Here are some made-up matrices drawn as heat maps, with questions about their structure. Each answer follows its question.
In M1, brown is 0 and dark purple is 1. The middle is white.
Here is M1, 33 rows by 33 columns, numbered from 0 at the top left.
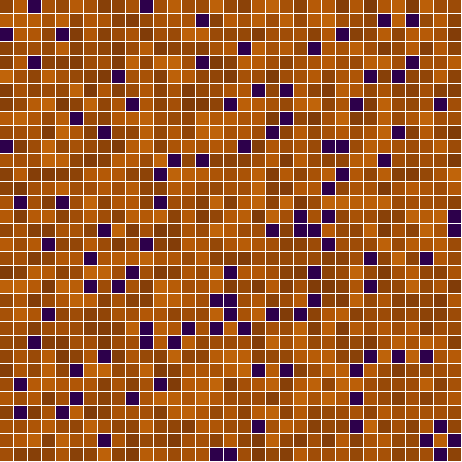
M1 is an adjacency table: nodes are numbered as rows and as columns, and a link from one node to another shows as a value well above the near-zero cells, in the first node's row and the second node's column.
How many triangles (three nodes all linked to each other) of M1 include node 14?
0
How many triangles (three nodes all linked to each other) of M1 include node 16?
2
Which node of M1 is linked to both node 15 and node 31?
node 32
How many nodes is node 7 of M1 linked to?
4
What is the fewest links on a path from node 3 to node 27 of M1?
6
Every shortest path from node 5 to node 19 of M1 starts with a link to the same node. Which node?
node 28
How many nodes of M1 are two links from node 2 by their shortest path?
4
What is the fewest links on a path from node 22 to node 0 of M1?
4
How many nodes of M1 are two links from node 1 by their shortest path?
2
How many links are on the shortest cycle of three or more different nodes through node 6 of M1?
4
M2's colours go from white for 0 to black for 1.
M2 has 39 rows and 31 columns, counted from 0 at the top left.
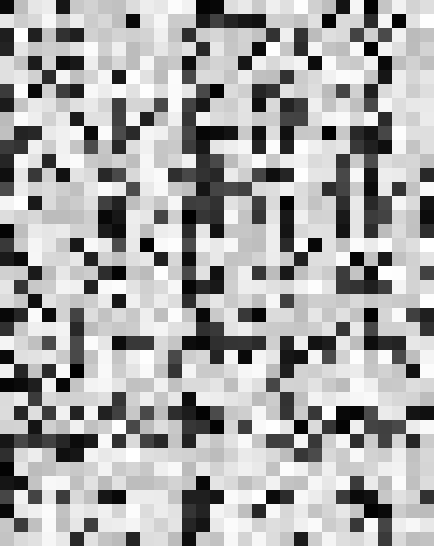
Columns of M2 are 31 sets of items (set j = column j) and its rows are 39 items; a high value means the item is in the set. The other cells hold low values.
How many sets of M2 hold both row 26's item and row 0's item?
0
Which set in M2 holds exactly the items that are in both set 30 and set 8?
7
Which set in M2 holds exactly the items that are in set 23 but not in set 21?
16
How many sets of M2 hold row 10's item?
11
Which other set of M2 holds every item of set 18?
26
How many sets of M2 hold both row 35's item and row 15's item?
9
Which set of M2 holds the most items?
13
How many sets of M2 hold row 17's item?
7
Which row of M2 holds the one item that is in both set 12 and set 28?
25
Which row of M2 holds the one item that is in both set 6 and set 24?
20
